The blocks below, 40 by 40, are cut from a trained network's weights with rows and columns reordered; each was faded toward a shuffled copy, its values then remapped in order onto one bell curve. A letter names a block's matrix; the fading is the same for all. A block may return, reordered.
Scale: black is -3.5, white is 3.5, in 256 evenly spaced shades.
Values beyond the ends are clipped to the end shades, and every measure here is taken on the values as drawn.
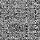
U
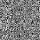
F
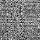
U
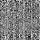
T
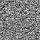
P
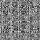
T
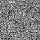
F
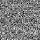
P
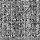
T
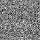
P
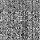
T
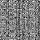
T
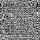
U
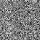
P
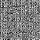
T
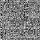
U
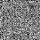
P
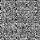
U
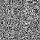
P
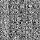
T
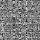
U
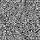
P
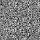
F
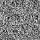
P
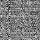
U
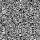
F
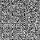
U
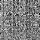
T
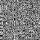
F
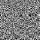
F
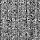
T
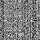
T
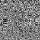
F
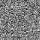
P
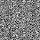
P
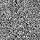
P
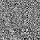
F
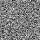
P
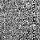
U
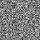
F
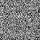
P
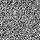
P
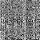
T
